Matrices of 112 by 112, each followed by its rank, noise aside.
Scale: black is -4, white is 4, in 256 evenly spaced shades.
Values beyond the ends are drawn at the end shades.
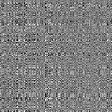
five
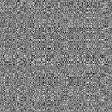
four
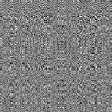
six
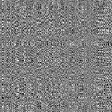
seven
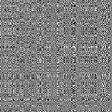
five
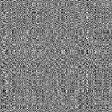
six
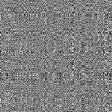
seven
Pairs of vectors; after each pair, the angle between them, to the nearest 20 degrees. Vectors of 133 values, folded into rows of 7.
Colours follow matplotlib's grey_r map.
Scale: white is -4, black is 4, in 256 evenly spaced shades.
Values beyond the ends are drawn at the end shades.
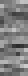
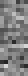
140 degrees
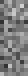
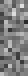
20 degrees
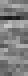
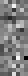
60 degrees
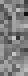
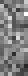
160 degrees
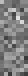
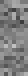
140 degrees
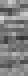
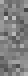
80 degrees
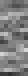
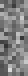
80 degrees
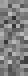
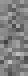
40 degrees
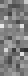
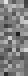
120 degrees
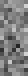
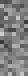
100 degrees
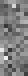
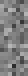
100 degrees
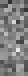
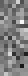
100 degrees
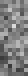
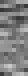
100 degrees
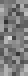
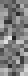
40 degrees
